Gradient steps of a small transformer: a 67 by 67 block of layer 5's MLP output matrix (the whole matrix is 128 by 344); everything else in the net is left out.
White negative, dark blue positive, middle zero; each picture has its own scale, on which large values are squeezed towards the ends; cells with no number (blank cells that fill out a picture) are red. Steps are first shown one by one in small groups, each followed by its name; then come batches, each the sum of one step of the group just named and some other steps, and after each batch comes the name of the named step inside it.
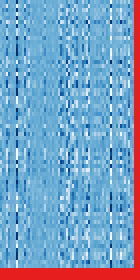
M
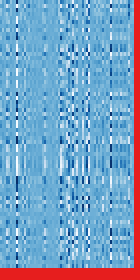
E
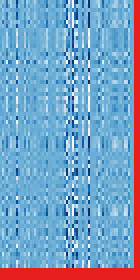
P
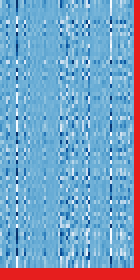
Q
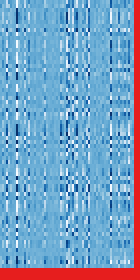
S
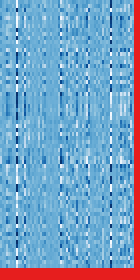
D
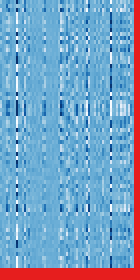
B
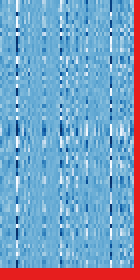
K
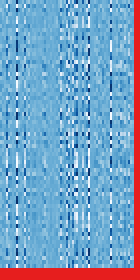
Q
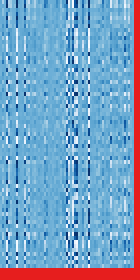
P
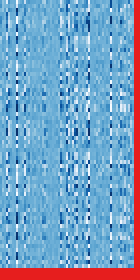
D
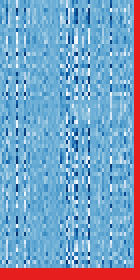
D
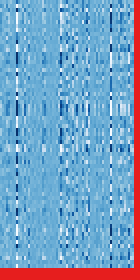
B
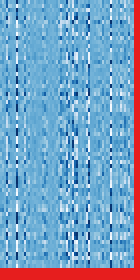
M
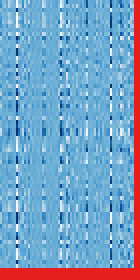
K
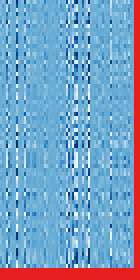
Q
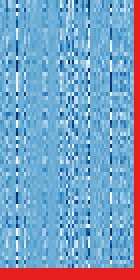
P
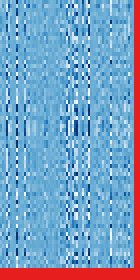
Q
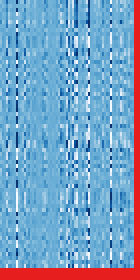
M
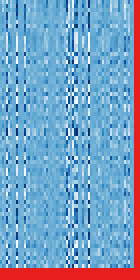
P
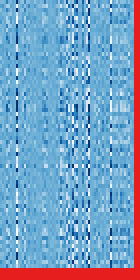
E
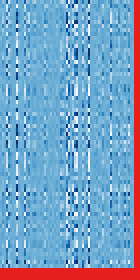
S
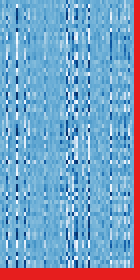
S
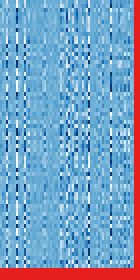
S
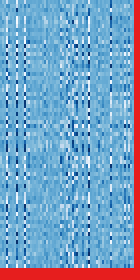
D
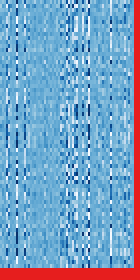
Q
